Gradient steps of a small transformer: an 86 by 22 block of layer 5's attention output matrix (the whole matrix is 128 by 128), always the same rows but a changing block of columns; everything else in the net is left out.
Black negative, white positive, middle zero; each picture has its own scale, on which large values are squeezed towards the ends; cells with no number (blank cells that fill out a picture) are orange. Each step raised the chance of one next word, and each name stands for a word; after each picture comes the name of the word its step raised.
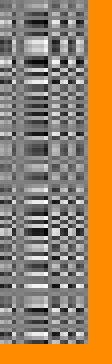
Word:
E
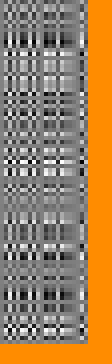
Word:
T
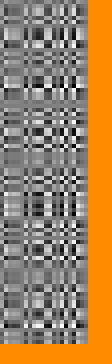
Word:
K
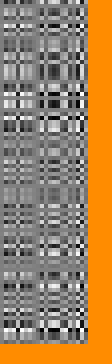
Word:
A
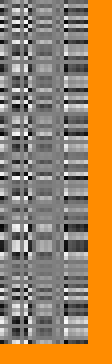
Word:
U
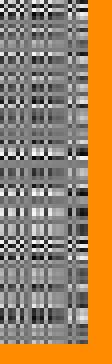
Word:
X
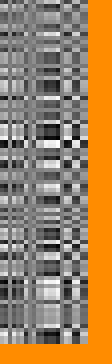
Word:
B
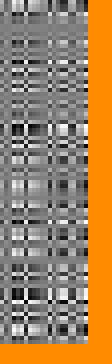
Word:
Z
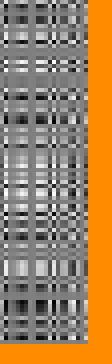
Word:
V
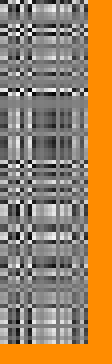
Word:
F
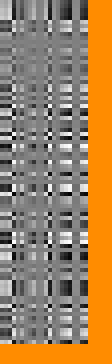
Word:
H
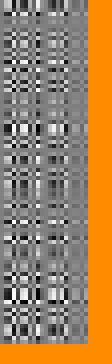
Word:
Z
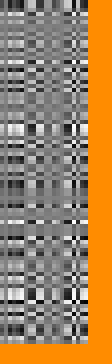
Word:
Z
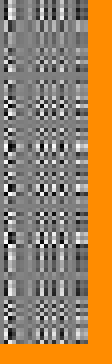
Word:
H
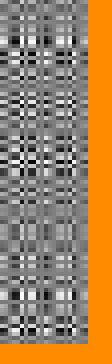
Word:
T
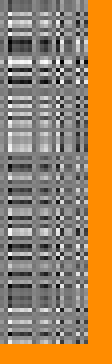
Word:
E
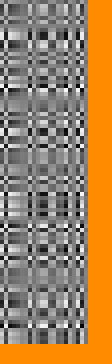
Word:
K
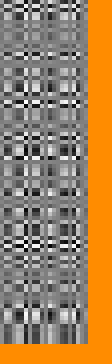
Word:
X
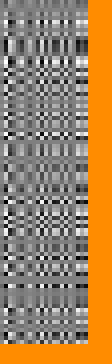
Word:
E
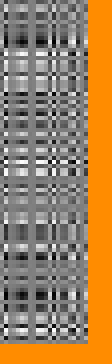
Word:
T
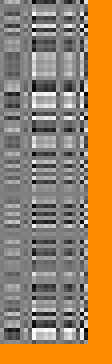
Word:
A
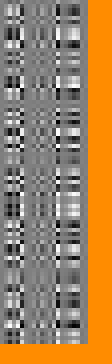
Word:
K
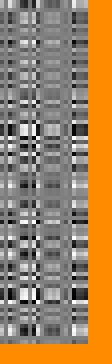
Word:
Z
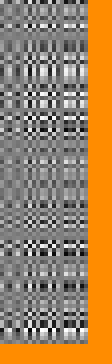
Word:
A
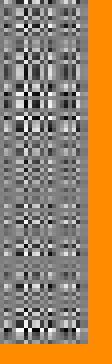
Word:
A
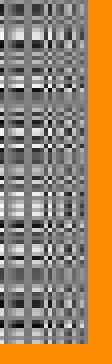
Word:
K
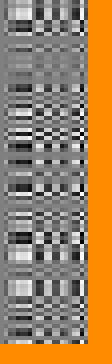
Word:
H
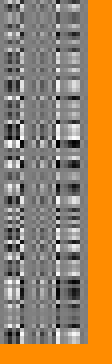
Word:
B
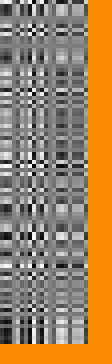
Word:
F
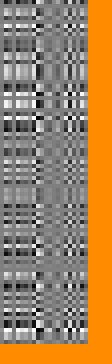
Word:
A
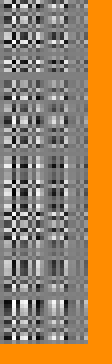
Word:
V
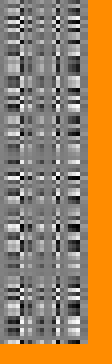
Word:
U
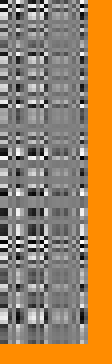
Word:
X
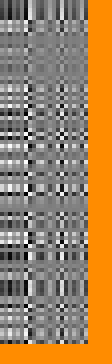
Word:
H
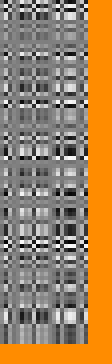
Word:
X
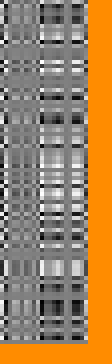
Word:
V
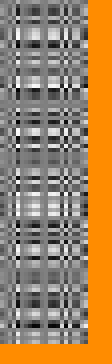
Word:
K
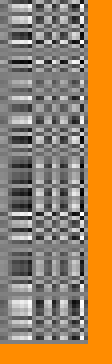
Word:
V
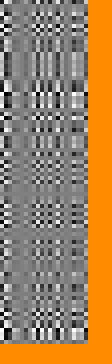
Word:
A
